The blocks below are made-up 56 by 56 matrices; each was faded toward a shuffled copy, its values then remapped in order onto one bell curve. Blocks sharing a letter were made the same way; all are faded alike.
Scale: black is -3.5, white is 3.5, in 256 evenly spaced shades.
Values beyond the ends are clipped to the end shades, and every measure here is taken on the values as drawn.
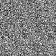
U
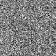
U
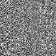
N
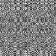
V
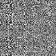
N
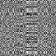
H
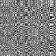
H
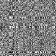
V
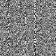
N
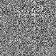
N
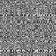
V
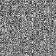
N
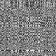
V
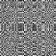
H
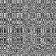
H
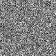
U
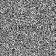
U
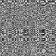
V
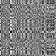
H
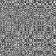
V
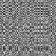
H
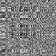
V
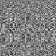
V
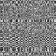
H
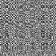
V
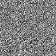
N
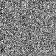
U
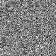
U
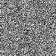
U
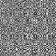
V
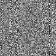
N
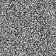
U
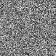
U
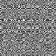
V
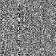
N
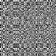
H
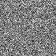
U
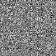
N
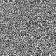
U
